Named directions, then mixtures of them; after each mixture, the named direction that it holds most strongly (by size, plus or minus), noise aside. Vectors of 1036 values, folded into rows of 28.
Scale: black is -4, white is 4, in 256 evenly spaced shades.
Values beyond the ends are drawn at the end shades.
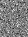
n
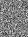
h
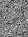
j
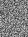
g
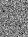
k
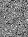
j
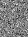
n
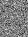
k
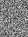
h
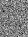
k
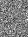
h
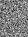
n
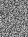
g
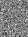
h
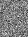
h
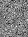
j
